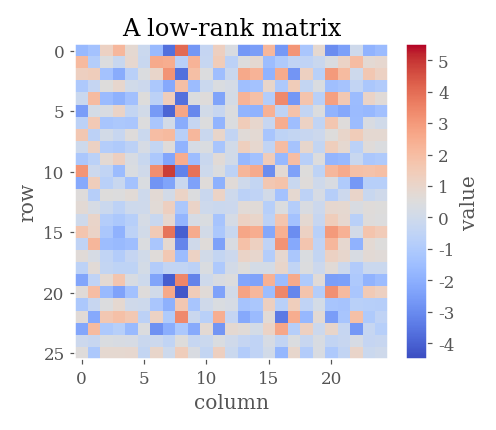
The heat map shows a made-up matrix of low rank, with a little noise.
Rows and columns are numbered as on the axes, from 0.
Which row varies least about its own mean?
24
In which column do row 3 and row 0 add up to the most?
8
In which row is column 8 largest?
0
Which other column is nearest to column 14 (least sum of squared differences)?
21
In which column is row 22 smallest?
16
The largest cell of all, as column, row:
7, 10
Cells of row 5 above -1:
14
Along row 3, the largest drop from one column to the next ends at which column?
9
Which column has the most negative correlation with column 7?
15
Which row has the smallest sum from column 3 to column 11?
23
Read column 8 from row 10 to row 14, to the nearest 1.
-3 0 1 -1 -2
